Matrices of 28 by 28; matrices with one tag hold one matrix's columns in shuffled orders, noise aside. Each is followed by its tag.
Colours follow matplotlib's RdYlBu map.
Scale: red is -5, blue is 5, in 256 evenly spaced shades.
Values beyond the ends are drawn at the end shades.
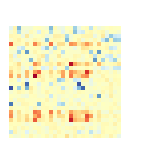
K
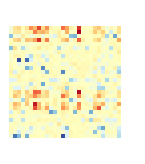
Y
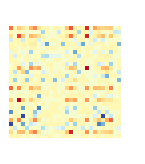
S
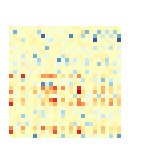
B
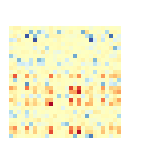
B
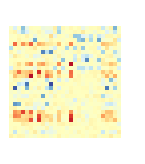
K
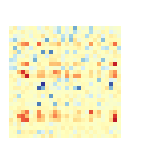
K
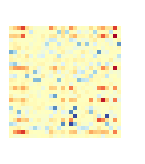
S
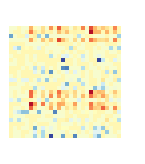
Y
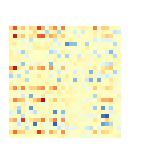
S
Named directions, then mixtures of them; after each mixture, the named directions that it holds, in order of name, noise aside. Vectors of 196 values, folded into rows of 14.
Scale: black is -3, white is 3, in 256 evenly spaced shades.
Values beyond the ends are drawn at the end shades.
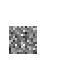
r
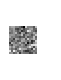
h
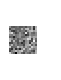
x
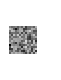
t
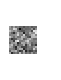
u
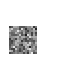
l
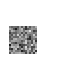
t.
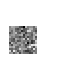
h.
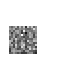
r.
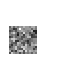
u.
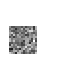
t, x.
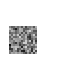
t.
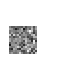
t, x.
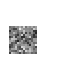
r, u.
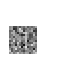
r, t, u.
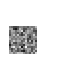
r, t.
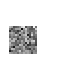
h, l.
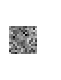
u, x.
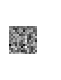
r, t.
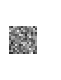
l, r.
